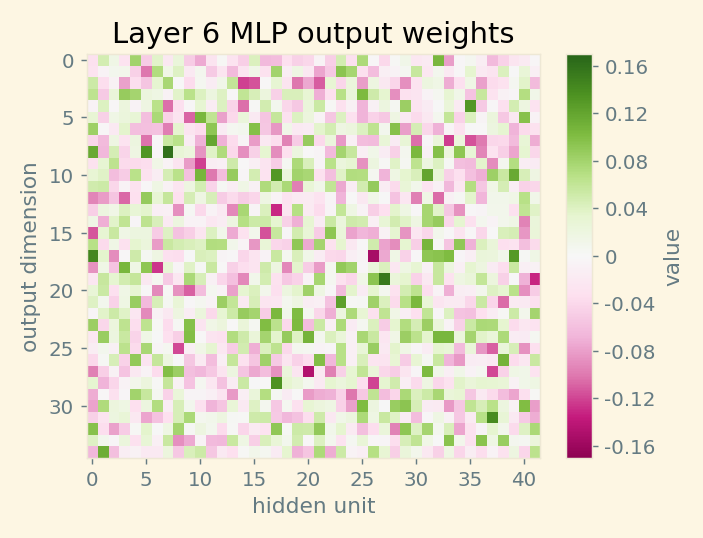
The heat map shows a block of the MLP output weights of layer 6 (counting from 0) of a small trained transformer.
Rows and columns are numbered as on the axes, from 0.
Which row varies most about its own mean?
8
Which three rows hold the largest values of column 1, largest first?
34, 24, 30
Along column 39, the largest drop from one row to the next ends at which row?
11
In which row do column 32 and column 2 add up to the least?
12
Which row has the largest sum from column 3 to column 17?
3
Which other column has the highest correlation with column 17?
10
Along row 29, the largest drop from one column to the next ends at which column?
27
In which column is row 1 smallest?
5
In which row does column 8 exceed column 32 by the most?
6
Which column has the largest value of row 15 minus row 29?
22
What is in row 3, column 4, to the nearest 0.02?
0.08
